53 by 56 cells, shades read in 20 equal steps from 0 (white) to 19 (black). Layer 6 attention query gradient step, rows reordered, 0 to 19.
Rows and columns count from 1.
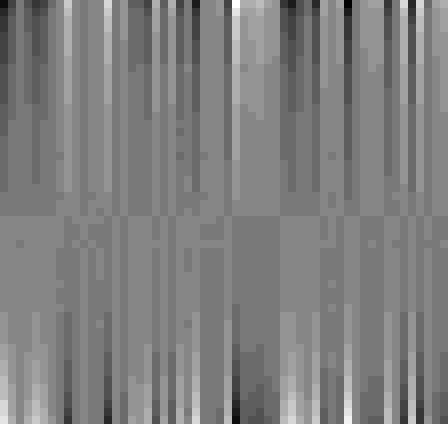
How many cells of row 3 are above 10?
19
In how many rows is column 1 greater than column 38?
24
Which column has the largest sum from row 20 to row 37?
44
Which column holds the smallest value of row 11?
30
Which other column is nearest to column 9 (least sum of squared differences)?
51
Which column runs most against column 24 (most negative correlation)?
13
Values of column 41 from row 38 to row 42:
10 10 10 10 10
